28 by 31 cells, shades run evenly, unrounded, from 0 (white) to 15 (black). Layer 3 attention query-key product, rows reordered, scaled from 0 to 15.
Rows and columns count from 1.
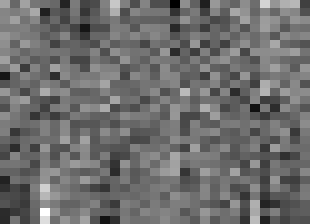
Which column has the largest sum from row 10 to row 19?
24
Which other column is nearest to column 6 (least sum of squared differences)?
21
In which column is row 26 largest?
27
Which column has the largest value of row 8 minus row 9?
6
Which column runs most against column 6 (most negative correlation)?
3
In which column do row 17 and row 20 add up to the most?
30
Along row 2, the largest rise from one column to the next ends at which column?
5
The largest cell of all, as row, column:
1, 18
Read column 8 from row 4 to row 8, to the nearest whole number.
11 10 9 9 11
